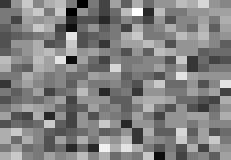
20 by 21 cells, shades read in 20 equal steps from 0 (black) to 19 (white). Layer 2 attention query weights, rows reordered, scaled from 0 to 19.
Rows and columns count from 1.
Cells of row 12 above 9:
8
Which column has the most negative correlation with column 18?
1
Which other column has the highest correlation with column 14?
2
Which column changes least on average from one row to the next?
11
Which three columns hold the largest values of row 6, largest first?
7, 14, 4
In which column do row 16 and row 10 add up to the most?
17
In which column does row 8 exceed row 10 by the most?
6
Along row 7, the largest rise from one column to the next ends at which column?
15
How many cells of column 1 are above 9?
6
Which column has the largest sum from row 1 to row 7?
13
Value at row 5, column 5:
10
